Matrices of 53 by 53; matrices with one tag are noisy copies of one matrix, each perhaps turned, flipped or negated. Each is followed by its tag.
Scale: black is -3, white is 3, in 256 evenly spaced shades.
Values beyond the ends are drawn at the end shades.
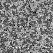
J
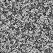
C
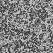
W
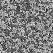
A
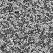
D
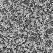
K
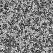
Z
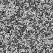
Z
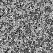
K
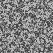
C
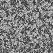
A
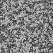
A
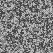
W
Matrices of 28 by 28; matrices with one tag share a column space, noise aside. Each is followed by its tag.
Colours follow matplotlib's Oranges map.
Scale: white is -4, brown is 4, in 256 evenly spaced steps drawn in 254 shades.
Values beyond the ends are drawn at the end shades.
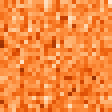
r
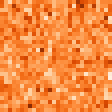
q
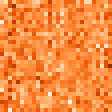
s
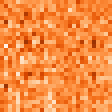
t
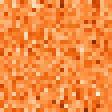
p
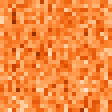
s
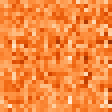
t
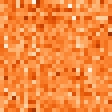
r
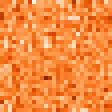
r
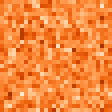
p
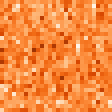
q
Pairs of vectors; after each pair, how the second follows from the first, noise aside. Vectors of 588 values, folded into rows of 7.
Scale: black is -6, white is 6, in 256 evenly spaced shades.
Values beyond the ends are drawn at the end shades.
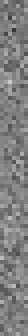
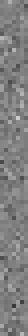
reversed, partly zeroed.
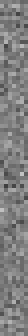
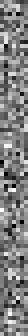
scaled up.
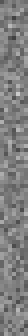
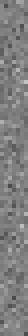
reversed, partly zeroed.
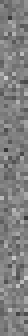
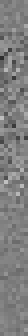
reversed, negated, partly zeroed.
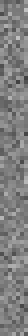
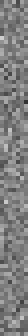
wrapped around, negated.
